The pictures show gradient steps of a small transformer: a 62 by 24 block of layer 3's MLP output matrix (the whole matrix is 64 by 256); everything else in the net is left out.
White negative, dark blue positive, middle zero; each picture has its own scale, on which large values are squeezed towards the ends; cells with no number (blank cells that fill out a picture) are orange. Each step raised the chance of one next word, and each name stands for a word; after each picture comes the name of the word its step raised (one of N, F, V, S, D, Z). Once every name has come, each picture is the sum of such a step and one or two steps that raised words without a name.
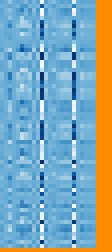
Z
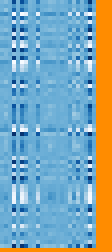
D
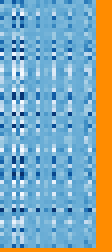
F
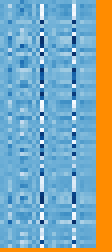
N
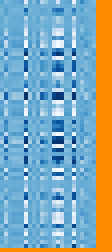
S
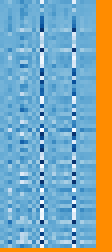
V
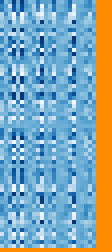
N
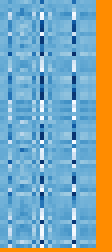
Z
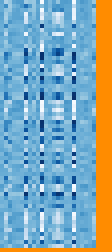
Z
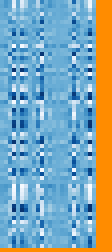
S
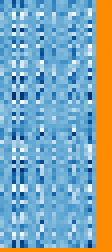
D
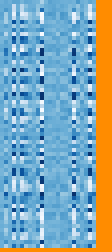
N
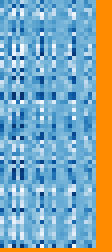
Z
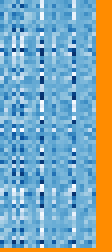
V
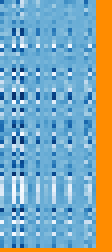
S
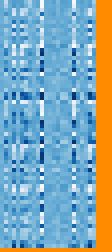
S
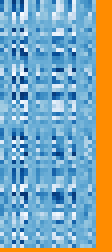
N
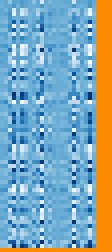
V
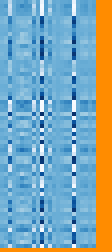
F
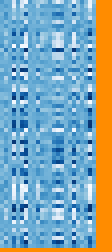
V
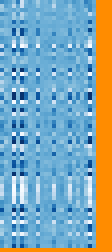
S
